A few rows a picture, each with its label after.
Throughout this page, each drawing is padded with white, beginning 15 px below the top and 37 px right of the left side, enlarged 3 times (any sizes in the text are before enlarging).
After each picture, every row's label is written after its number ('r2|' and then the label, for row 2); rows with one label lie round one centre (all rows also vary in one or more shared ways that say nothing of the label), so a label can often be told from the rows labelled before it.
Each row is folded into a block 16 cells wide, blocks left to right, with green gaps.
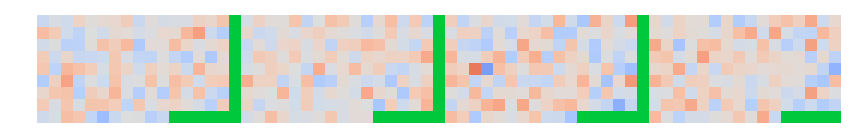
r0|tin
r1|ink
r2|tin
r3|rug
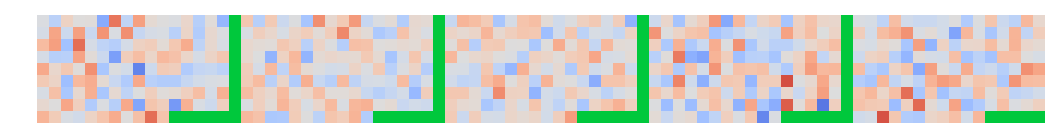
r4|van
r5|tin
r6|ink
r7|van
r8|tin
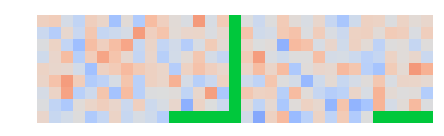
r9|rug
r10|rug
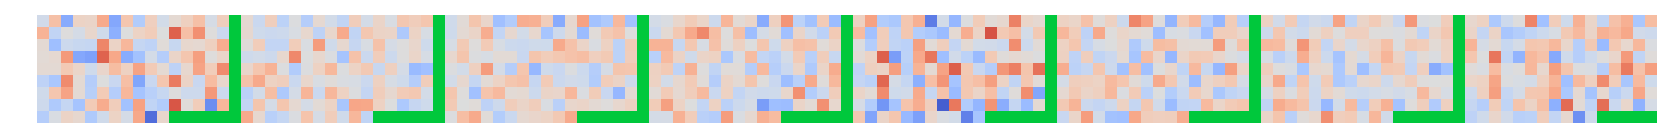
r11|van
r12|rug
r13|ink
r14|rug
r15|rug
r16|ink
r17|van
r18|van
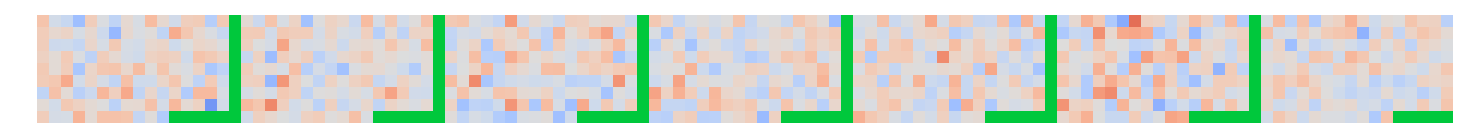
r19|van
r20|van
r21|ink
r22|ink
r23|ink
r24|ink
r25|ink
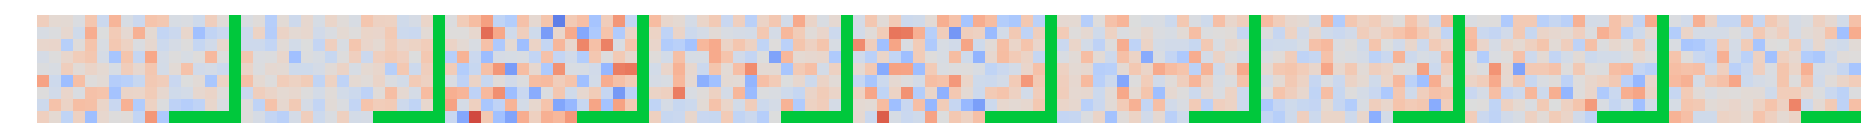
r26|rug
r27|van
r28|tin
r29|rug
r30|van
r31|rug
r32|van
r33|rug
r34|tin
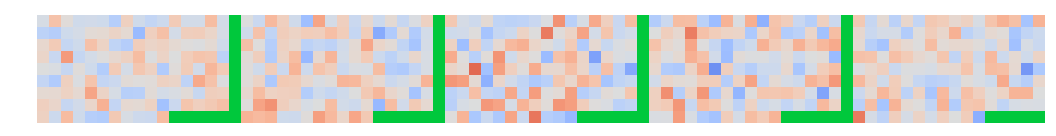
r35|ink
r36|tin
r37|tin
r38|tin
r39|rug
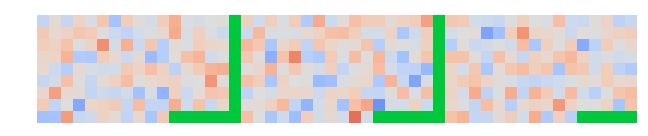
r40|van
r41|rug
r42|ink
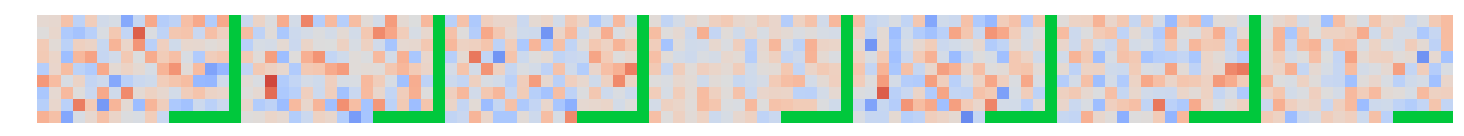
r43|rug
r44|ink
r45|van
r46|tin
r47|tin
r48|tin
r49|rug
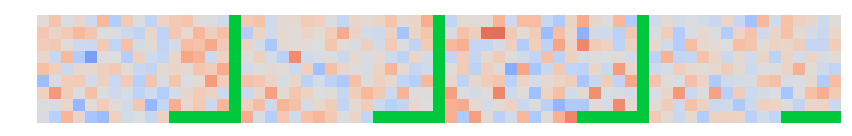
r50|van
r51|rug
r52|rug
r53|rug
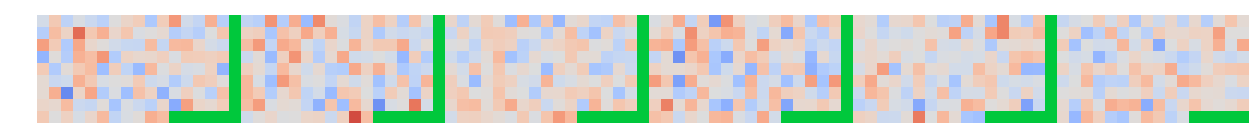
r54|van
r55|rug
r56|tin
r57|rug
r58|van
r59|tin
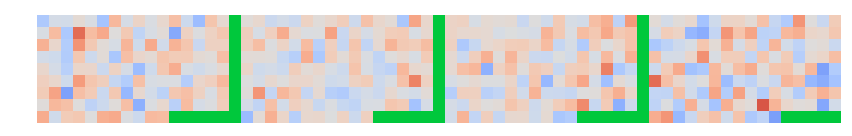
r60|van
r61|van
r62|van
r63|ink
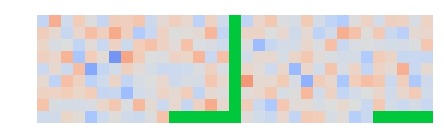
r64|ink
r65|rug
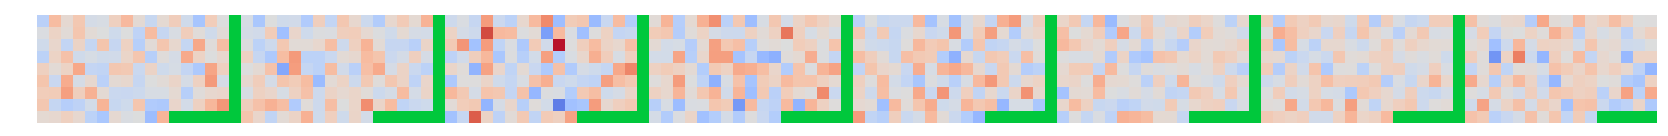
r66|ink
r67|tin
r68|van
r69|rug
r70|rug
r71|van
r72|tin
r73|rug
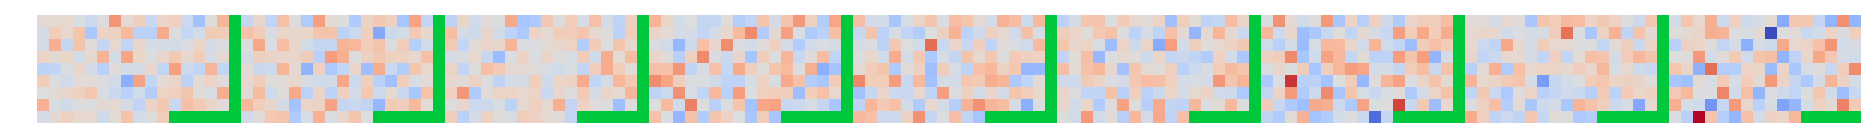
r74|ink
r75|ink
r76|van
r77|rug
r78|van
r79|tin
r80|ink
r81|van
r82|ink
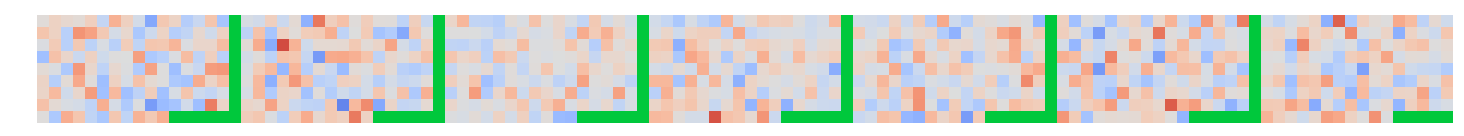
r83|rug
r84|van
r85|ink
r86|van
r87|ink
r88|tin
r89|van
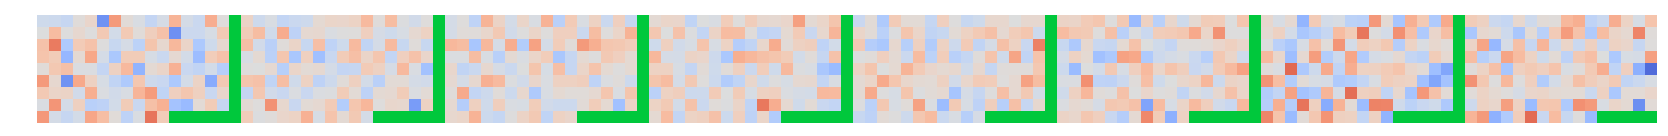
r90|rug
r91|van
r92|van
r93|ink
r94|van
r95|tin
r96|rug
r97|van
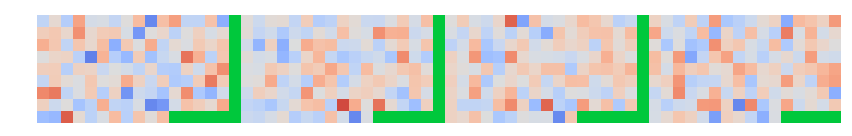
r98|van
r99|tin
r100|ink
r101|tin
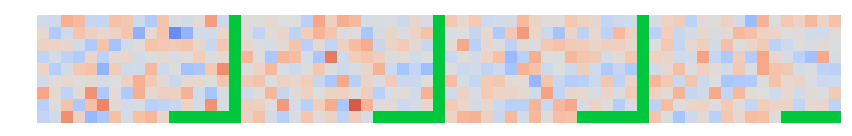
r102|tin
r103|ink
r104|ink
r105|rug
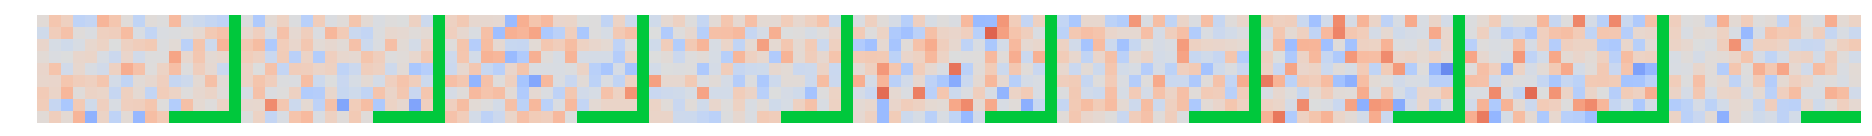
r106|ink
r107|van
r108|ink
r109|ink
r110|ink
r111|tin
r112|ink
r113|ink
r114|rug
